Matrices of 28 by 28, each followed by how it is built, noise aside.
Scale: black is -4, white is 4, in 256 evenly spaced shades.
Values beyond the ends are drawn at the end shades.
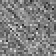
Toeplitz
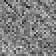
Toeplitz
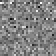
uneven rows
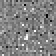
sparse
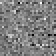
uneven rows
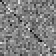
diagonal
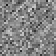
Hankel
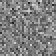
Toeplitz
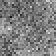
smooth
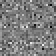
uneven rows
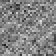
Hankel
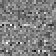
uneven rows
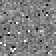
sparse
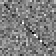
diagonal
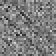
Toeplitz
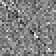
diagonal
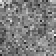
smooth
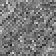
Hankel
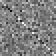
diagonal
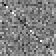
diagonal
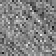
Toeplitz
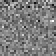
uneven rows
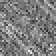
Toeplitz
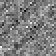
Hankel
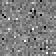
sparse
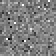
sparse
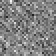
Toeplitz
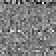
uneven rows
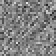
Hankel
